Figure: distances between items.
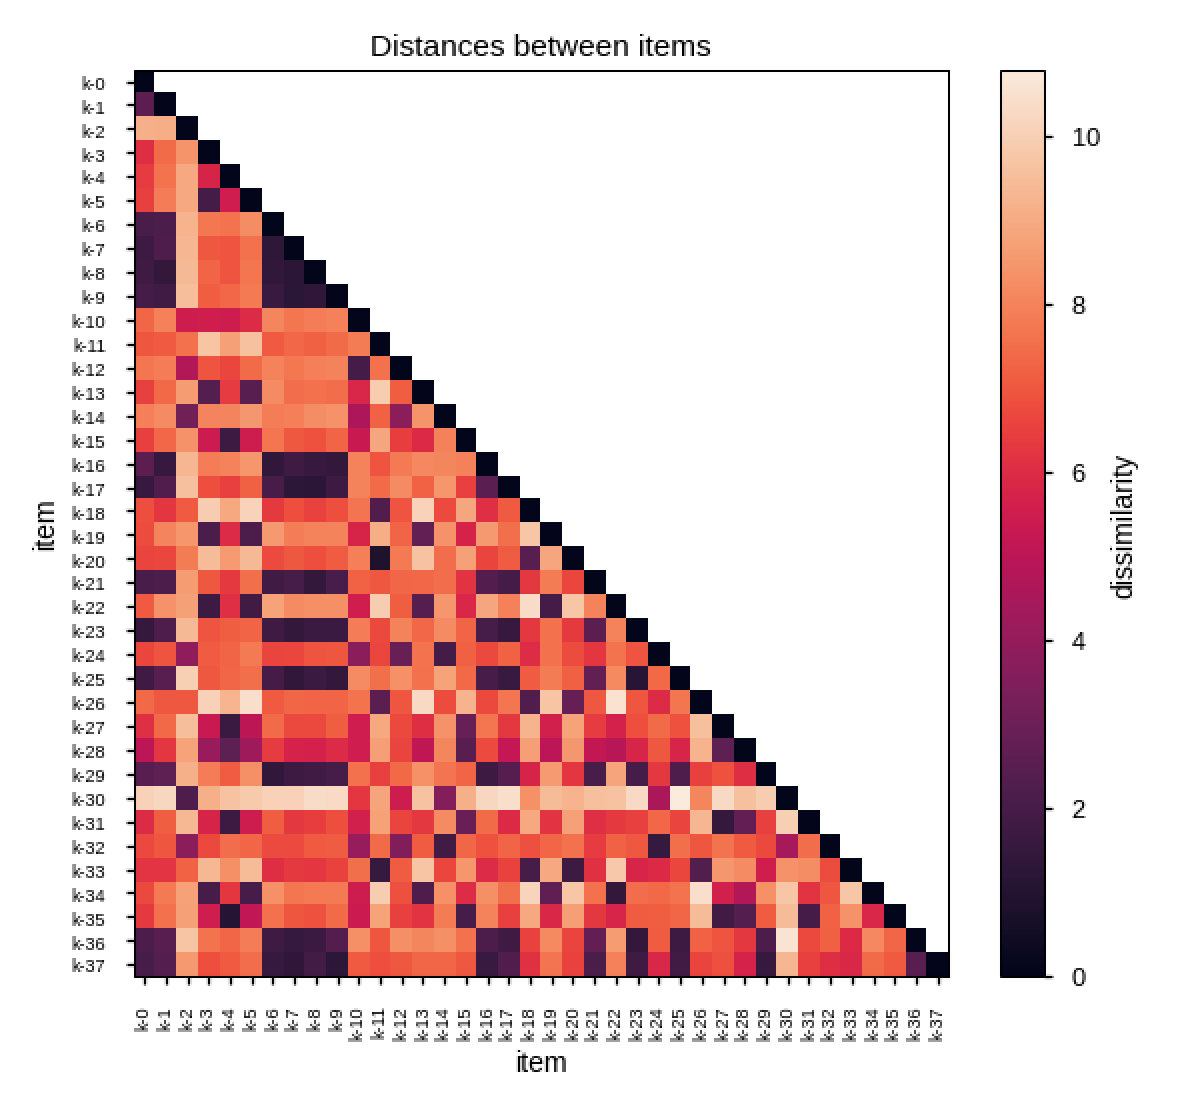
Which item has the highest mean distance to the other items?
k-30
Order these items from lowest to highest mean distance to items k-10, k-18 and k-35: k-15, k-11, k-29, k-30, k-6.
k-15, k-11, k-29, k-6, k-30
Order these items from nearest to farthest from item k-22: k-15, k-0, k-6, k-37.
k-15, k-0, k-37, k-6
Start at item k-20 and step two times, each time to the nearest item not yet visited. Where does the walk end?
k-33
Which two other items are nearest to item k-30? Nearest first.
k-2, k-14
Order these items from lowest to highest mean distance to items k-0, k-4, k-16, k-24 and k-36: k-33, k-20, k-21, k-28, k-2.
k-21, k-28, k-33, k-20, k-2
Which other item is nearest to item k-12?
k-10
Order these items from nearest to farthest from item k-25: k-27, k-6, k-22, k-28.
k-6, k-28, k-27, k-22
